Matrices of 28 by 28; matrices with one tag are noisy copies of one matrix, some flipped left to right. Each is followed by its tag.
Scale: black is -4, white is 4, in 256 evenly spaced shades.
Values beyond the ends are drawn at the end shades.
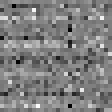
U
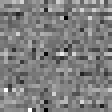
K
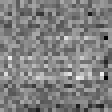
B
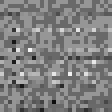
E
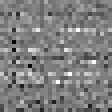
E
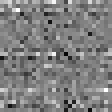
K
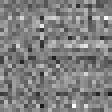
U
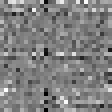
K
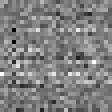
E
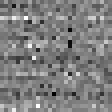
U
